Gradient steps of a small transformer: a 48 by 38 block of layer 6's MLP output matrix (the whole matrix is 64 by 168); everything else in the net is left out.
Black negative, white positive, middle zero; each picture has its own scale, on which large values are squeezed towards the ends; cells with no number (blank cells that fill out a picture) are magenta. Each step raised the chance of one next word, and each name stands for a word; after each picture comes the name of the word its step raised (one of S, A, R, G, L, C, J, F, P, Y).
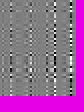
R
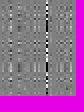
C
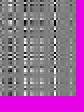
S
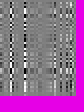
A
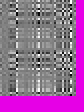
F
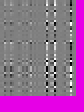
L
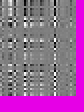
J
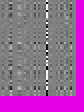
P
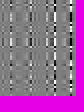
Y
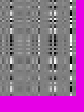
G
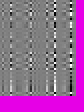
F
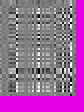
A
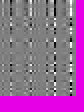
J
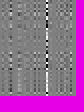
F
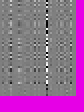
S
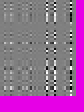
P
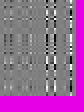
G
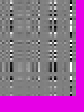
C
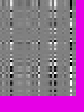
L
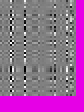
C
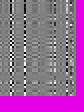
S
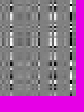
Y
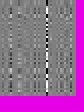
A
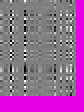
C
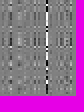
Y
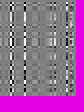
Y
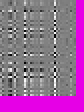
R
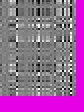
J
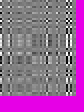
G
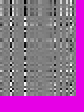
J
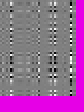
R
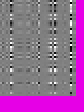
S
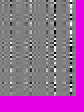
S
